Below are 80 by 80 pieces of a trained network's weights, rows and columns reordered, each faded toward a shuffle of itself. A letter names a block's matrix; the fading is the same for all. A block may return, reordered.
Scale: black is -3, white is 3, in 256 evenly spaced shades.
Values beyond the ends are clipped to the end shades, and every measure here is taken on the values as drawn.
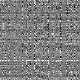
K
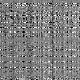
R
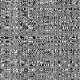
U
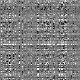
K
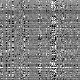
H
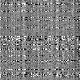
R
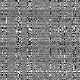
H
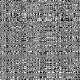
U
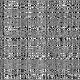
R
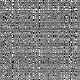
H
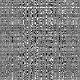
H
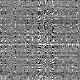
H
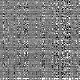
K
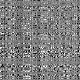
U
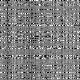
R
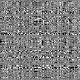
U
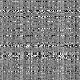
R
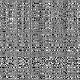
U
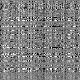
R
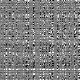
K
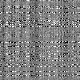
R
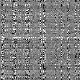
H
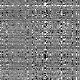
H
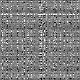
K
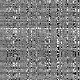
H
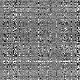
H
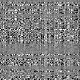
U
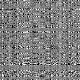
U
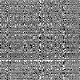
H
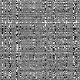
H
